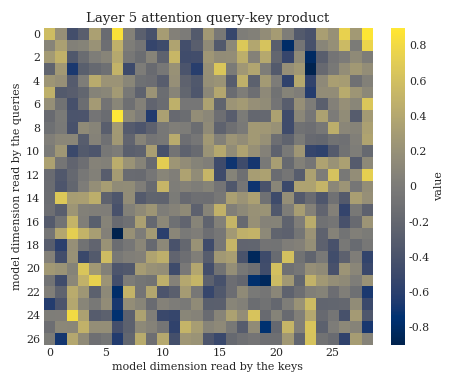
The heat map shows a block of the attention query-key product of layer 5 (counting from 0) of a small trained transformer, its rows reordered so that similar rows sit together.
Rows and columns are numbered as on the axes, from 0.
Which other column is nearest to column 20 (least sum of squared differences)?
24
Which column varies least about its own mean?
27
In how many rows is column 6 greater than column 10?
12
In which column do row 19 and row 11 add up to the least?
18
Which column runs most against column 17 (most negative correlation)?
10
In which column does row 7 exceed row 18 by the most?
6
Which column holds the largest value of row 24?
2
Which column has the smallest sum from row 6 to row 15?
21
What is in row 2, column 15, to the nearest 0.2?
0.2
